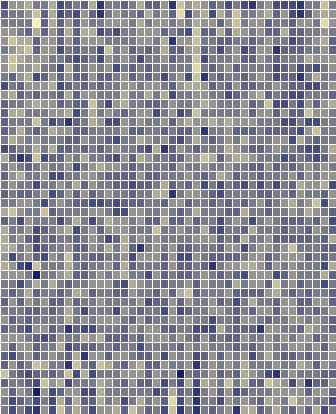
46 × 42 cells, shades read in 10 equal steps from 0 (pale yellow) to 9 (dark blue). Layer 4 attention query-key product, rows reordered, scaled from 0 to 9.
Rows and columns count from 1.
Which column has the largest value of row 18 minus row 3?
41
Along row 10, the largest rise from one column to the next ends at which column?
8
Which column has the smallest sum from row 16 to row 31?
9
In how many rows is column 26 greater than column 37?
17
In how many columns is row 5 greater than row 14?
14
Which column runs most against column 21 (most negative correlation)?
22
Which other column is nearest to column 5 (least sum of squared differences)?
30
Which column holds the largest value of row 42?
23
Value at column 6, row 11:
5
